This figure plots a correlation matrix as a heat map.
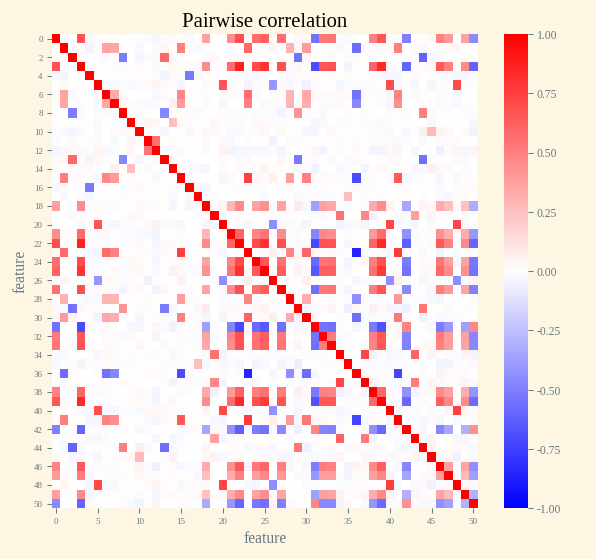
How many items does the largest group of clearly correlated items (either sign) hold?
18
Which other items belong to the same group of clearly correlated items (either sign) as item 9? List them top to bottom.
14
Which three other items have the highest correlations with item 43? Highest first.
34, 37, 19
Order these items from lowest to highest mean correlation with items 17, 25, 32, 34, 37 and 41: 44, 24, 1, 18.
44, 1, 18, 24
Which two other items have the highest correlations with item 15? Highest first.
23, 41
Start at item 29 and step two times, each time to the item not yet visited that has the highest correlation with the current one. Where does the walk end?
8
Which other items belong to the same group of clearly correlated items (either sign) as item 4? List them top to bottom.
16
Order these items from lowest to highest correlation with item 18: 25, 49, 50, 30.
50, 30, 49, 25
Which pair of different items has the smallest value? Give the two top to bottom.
23, 36
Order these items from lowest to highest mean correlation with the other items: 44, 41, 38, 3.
44, 41, 38, 3
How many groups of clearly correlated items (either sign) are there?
10
